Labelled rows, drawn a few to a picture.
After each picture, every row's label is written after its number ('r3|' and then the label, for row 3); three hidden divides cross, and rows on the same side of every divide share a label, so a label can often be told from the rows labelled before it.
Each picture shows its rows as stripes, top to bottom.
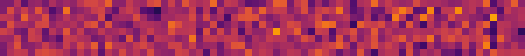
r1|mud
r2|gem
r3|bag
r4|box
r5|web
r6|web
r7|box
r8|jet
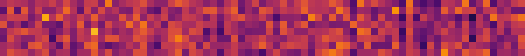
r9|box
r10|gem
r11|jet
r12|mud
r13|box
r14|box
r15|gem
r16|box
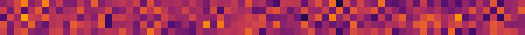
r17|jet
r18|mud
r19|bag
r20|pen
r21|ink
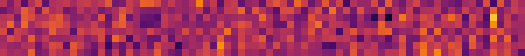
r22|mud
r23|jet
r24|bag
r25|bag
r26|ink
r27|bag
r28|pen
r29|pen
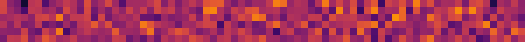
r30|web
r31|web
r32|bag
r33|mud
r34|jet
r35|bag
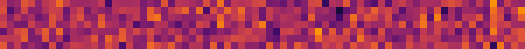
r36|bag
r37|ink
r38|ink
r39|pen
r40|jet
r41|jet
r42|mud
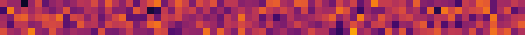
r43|mud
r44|gem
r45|jet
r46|ink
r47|pen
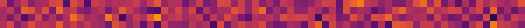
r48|ink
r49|bag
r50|mud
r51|bag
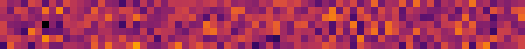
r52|web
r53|jet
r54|box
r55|web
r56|web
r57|jet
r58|box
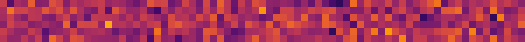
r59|pen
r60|bag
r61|mud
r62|box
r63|web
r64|pen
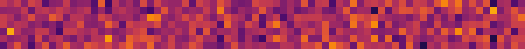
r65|web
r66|bag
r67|ink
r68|mud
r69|gem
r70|mud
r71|box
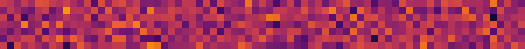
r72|bag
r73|box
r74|web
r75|jet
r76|mud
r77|bag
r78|ink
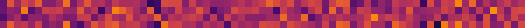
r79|gem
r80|jet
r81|mud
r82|gem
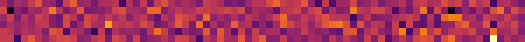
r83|web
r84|ink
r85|gem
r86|box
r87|pen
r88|bag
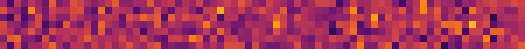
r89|ink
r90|pen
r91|mud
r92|web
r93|pen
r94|box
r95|ink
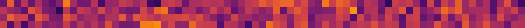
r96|gem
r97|web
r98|box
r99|mud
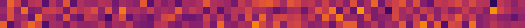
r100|web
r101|jet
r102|gem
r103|pen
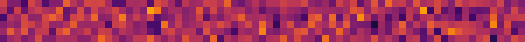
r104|web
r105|ink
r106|jet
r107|bag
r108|gem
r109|mud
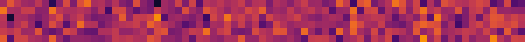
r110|gem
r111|pen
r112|ink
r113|ink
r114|web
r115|ink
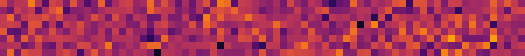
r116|pen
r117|ink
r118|bag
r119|web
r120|pen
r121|bag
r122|mud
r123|gem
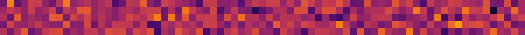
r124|gem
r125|mud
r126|ink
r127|gem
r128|jet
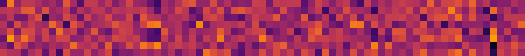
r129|gem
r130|bag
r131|web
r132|ink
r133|bag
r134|bag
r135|mud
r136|web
